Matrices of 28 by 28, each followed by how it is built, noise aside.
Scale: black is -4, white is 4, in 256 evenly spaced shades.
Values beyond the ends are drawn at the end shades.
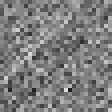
Hankel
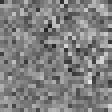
upper triangular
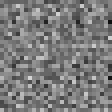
repeating columns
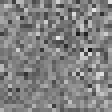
upper triangular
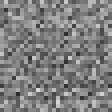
repeating columns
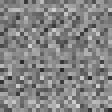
repeating columns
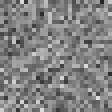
Hankel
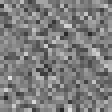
Toeplitz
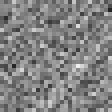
Hankel
